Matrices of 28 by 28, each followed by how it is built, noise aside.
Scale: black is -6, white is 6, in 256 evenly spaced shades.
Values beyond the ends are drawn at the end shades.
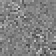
block diagonal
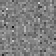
uneven columns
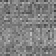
blocks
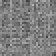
blocks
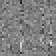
uneven columns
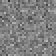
repeating columns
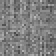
blocks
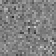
block diagonal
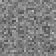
blocks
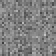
blocks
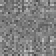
blocks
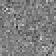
block diagonal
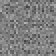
blocks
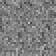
repeating columns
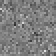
block diagonal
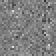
uneven columns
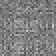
blocks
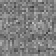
blocks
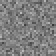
repeating columns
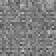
blocks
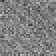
Toeplitz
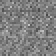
repeating columns
